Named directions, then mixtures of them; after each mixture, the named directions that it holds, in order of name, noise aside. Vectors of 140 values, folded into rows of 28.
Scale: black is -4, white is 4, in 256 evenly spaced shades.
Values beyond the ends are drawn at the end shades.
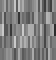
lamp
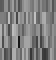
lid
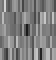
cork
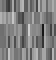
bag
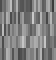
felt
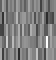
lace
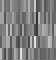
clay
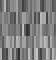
cork, felt, lace.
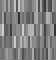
lamp.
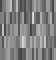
felt.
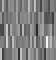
clay, lace.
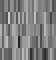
lid.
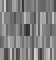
cork.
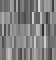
bag, felt.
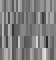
lace, lid.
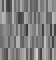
bag, cork.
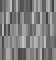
felt.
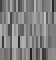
felt, lid.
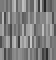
clay, lamp, lid.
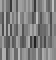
clay, felt.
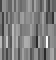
lace, lid.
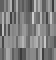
felt.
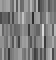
bag, felt.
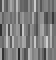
clay, felt, lace.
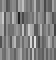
bag, clay, lamp.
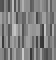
bag, lid.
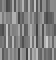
bag, clay, lace.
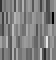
cork, lace, lid.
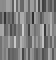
bag, lamp.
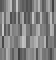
felt.
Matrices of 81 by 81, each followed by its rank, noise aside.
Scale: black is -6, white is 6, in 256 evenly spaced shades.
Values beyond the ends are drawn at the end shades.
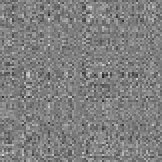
seven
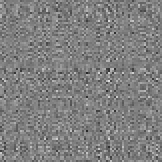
five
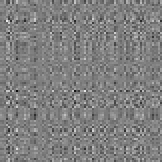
three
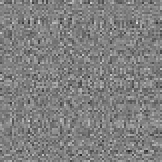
seven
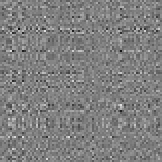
four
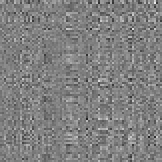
four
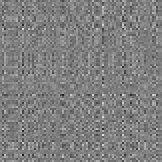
three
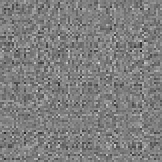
five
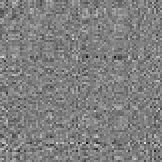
seven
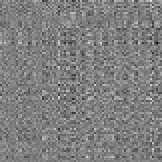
five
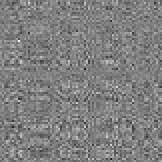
four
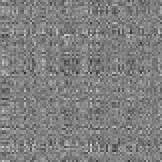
four
